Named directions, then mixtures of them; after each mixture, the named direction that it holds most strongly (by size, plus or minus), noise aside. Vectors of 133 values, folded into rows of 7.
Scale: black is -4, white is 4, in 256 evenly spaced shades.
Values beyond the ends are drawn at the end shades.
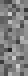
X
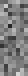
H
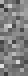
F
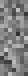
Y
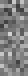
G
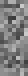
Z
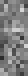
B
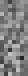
X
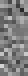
G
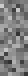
Y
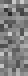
G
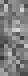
B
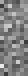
F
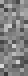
F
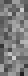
X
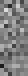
G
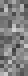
B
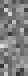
H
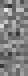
G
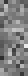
B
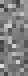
F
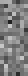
H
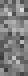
G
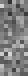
G
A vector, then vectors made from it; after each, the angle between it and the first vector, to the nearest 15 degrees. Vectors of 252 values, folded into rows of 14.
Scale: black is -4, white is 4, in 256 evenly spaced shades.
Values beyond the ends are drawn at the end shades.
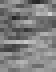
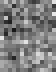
60 degrees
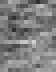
30 degrees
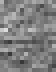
135 degrees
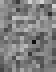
120 degrees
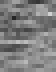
15 degrees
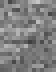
135 degrees
